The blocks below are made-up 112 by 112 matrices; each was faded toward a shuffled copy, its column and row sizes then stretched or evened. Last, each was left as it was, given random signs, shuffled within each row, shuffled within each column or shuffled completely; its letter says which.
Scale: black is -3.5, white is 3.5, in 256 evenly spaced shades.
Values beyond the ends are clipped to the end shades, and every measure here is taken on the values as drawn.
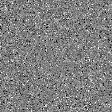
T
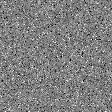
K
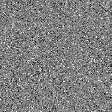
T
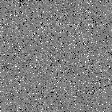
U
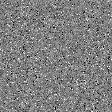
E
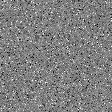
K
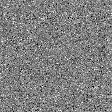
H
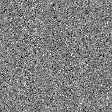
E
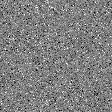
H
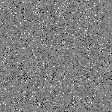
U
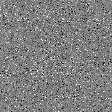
T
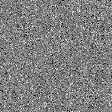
T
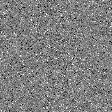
E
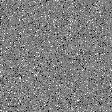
E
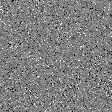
K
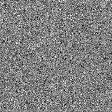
U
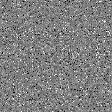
T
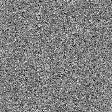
E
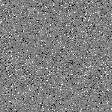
T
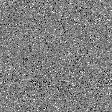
H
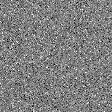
E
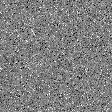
K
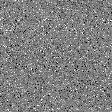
H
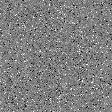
E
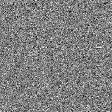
T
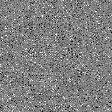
T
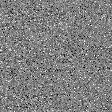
H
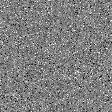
E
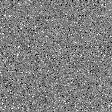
H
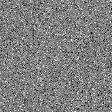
E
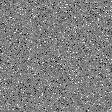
K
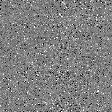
T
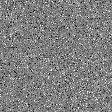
H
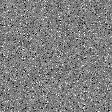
E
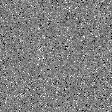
U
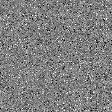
U
